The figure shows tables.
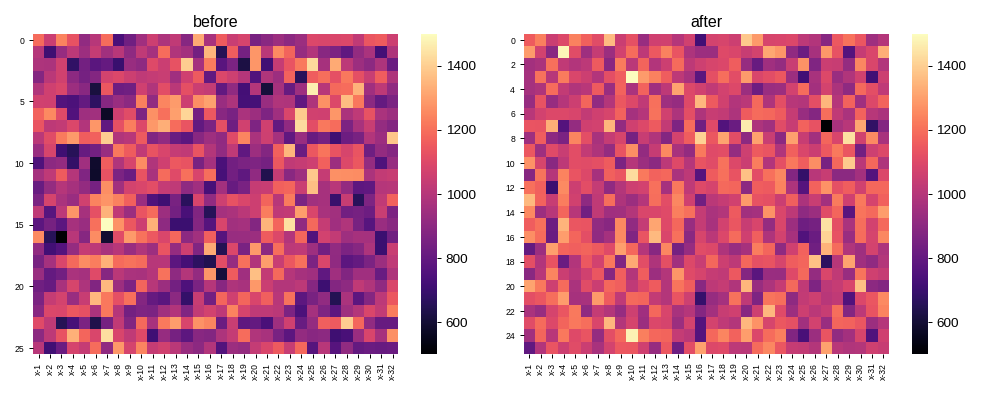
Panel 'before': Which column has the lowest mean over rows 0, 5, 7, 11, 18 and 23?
x-20
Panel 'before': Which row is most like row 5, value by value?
23
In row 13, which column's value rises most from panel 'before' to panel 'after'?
x-14
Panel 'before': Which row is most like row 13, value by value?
21
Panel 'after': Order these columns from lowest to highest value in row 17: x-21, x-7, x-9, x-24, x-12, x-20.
x-12, x-20, x-24, x-7, x-21, x-9
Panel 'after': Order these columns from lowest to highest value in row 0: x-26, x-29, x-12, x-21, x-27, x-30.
x-27, x-26, x-12, x-30, x-29, x-21
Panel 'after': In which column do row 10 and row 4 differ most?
x-29
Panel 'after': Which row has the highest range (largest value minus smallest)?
7
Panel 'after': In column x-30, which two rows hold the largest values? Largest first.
20, 7
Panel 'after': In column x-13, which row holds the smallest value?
8
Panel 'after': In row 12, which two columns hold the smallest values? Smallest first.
x-3, x-25
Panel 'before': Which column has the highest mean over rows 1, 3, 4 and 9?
x-25
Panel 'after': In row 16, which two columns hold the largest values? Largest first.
x-27, x-12
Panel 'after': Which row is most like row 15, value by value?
16
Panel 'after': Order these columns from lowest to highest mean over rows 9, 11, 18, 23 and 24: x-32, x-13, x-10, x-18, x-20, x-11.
x-32, x-11, x-18, x-13, x-20, x-10
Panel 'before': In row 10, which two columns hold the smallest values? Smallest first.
x-6, x-4
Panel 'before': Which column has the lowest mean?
x-17
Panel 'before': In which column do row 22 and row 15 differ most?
x-23
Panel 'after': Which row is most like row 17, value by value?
25
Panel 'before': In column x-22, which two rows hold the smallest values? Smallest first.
7, 24
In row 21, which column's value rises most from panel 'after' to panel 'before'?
x-6
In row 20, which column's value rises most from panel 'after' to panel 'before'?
x-7
